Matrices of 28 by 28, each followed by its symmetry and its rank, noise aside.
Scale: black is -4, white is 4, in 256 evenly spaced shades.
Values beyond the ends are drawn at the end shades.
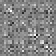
symmetric, rank four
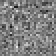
no symmetry, rank five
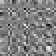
symmetric, rank three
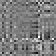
no symmetry, rank three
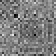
symmetric, rank three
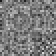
symmetric, rank five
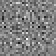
antisymmetric, rank four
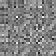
symmetric, rank four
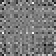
symmetric, rank three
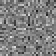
antisymmetric, rank four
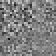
antisymmetric, rank four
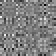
no symmetry, rank four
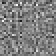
no symmetry, rank five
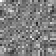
symmetric, rank four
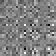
symmetric, rank three
